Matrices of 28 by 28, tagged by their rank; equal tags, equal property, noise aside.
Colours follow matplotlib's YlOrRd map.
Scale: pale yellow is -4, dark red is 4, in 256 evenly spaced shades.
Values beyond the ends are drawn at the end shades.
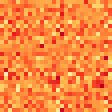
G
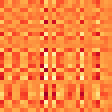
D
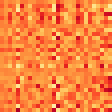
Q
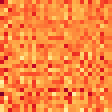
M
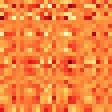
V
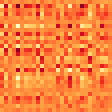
V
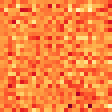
M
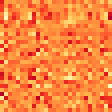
M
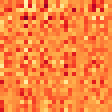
M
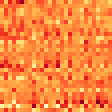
Q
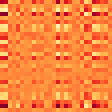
D
